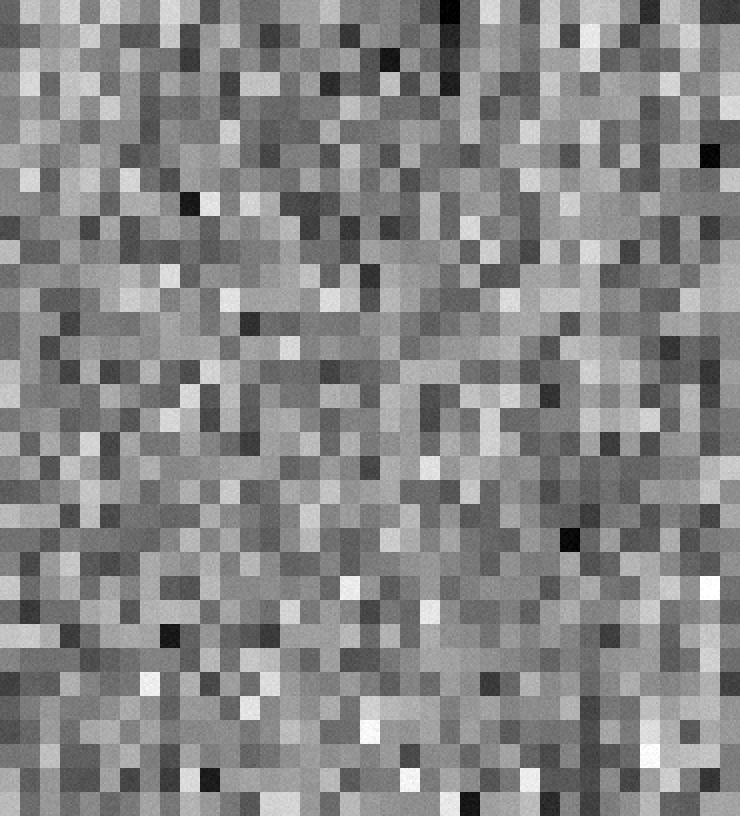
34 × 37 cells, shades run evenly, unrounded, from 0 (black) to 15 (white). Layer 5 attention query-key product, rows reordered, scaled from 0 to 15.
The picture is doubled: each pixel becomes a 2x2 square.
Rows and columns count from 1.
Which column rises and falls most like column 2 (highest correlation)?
7
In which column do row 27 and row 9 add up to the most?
11
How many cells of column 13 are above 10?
5
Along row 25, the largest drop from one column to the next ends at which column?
37
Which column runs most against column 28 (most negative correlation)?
23
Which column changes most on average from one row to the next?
18
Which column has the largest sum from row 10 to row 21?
30
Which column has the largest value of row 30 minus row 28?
19
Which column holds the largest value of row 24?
4
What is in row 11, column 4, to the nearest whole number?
9
